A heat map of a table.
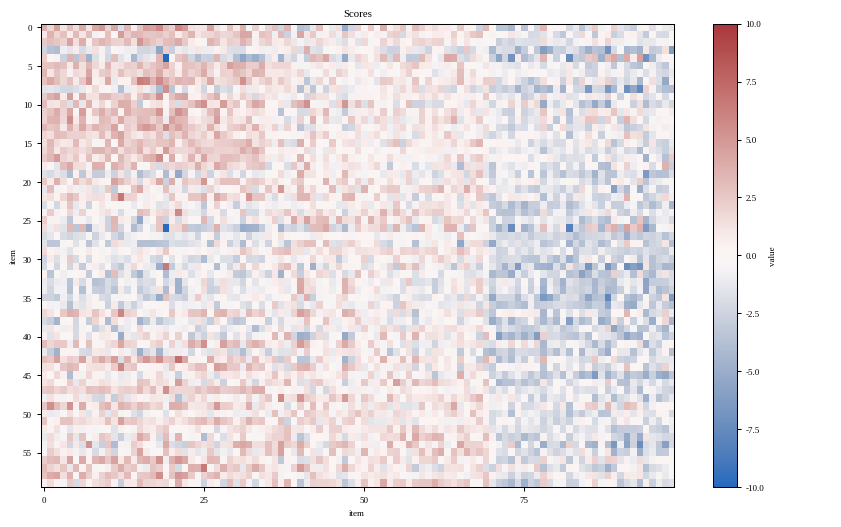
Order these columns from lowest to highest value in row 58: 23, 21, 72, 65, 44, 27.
72, 65, 44, 23, 27, 21
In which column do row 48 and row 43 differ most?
21
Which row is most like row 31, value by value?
8
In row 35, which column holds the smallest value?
88
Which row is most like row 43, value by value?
0
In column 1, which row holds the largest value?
49
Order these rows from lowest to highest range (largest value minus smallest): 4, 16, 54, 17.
16, 17, 54, 4
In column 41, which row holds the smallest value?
40
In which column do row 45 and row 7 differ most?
15
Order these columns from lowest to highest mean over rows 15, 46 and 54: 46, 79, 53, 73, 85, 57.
79, 85, 73, 53, 46, 57
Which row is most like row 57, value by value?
41
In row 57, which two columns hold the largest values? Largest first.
25, 40
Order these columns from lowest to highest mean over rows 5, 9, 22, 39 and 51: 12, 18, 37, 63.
63, 37, 18, 12
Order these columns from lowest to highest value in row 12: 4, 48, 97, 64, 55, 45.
45, 97, 55, 48, 64, 4
